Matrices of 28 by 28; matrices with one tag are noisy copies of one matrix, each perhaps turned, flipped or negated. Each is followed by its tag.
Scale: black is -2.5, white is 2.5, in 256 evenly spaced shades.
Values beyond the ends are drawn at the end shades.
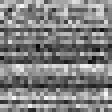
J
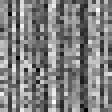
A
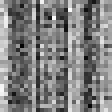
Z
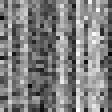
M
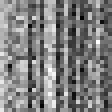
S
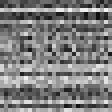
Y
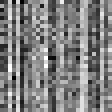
A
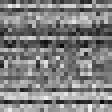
Y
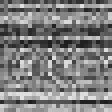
Y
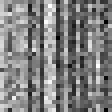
S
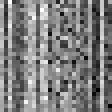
Y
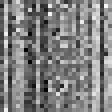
Y
